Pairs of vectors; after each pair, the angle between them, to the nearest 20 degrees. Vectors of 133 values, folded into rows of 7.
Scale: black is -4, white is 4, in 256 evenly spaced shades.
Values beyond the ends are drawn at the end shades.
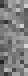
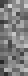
40 degrees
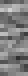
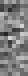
140 degrees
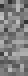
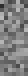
20 degrees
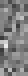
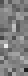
40 degrees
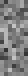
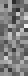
100 degrees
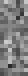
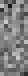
100 degrees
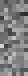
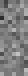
80 degrees
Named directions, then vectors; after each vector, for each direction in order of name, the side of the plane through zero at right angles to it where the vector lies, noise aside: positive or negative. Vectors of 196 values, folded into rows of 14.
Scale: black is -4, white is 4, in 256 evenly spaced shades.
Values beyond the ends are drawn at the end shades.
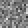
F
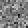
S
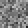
negative, positive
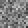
negative, positive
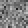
positive, negative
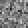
negative, positive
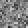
positive, negative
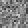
negative, negative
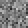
negative, positive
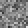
positive, negative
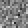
positive, positive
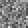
negative, positive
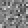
positive, positive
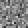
positive, positive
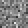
negative, negative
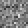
negative, negative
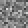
positive, negative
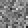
negative, positive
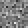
negative, negative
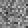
negative, positive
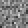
negative, negative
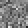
negative, positive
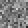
negative, positive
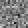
positive, positive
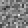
negative, negative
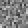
positive, positive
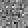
positive, positive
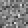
negative, negative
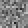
positive, positive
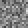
positive, positive
